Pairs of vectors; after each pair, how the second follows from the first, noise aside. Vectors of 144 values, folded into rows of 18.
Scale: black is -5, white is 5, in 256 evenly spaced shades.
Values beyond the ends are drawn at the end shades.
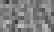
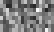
reversed, negated, scaled up.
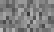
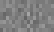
negated, shrunk.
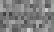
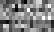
reversed, negated, scaled up.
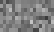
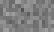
reversed, negated, shrunk.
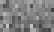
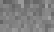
reversed, shrunk.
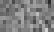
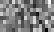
negated, scaled up.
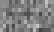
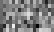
negated, scaled up.
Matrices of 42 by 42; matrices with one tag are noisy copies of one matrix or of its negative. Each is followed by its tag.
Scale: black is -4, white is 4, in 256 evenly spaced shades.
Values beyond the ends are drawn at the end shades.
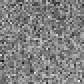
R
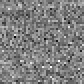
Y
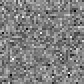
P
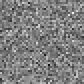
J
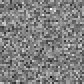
Y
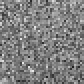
R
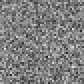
J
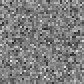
P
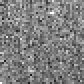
R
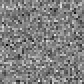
Y
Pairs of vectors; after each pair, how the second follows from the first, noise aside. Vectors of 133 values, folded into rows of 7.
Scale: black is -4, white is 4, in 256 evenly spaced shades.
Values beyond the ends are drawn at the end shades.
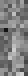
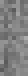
wrapped around, negated, shrunk.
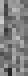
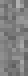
reversed, negated, shrunk.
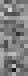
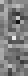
wrapped around.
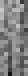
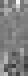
reversed, negated, partly zeroed.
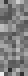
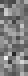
wrapped around.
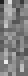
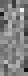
wrapped around, negated.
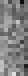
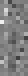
wrapped around, negated, partly zeroed.
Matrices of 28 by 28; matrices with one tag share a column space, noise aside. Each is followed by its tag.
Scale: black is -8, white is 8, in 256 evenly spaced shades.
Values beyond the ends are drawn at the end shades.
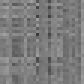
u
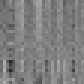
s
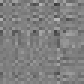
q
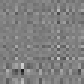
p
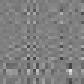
p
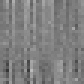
s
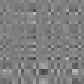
p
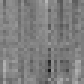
s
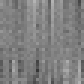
s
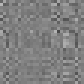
q
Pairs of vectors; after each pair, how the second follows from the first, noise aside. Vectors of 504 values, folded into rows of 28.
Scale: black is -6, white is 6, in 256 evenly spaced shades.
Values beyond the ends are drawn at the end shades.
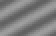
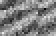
wrapped around, scaled up.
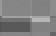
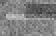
reversed.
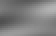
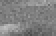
reversed, partly zeroed.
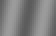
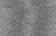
wrapped around, negated, shrunk.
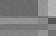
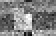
wrapped around, scaled up.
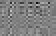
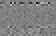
partly zeroed.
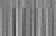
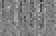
reversed, partly zeroed.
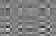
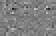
reversed, partly zeroed.
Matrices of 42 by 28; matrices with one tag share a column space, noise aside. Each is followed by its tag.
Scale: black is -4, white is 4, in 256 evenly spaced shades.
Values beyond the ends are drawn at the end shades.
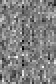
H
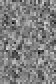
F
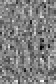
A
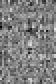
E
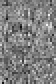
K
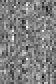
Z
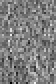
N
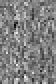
K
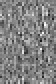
K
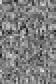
E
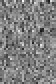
E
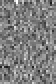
F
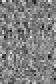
E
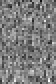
H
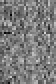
K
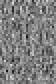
Z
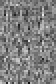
K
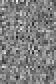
F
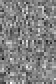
N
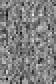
K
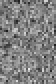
A
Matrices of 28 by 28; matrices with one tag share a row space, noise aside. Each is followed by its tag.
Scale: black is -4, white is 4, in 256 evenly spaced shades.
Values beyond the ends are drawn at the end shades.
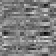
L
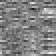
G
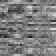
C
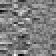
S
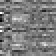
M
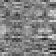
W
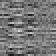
C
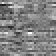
C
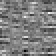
G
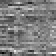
C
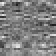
W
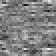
G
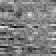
C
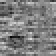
C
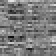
C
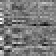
M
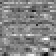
L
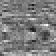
L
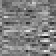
L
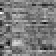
M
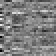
M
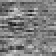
C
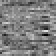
L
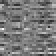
W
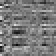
M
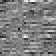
G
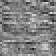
L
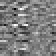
S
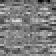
W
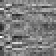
M
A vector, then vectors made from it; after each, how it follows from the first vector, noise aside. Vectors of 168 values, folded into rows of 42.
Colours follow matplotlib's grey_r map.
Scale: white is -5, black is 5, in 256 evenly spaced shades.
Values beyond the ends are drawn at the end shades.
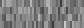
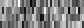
reversed, scaled up.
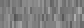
wrapped around, shrunk.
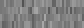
wrapped around, negated, shrunk.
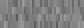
wrapped around, shrunk.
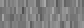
wrapped around, negated, shrunk.
